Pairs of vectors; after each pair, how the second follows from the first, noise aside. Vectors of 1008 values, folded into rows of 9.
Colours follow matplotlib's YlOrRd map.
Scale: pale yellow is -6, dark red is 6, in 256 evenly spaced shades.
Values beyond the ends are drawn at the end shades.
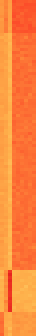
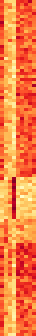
wrapped around, scaled up.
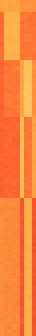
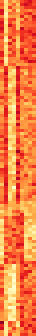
wrapped around, scaled up.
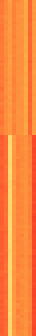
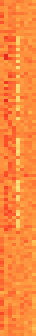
wrapped around, partly zeroed.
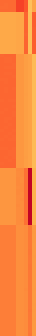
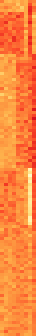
negated.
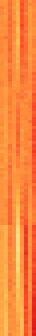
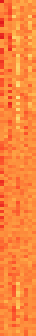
reversed, partly zeroed.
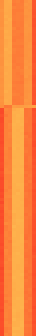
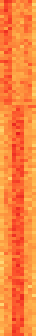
negated.
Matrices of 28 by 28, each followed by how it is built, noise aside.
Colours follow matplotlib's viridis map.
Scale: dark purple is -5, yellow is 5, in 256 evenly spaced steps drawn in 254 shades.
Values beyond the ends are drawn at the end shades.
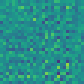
low rank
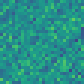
Hankel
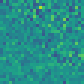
upper triangular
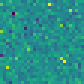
sparse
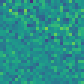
upper triangular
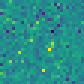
sparse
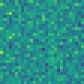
repeating rows
